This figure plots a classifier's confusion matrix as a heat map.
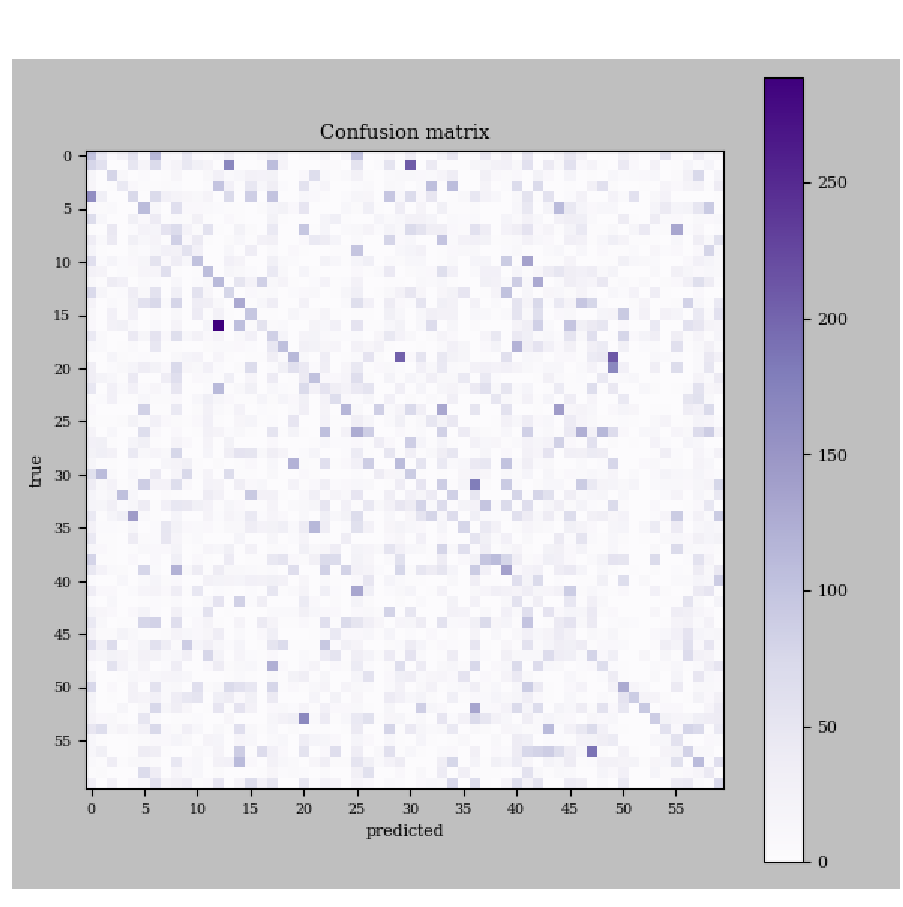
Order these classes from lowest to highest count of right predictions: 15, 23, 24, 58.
58, 23, 15, 24
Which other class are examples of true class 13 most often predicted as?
39
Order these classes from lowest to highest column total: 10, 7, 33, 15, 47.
7, 10, 15, 47, 33
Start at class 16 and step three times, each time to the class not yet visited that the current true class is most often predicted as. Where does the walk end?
14
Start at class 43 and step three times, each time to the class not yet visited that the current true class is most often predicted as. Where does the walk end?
33
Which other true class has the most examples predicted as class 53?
38
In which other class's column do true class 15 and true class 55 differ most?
50
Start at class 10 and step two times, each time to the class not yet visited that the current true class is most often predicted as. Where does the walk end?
25
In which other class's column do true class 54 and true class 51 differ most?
43
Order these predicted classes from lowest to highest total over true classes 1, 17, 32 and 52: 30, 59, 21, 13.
21, 59, 13, 30
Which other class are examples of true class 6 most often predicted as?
0
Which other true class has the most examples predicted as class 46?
26
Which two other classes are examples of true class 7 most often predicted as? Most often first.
55, 20
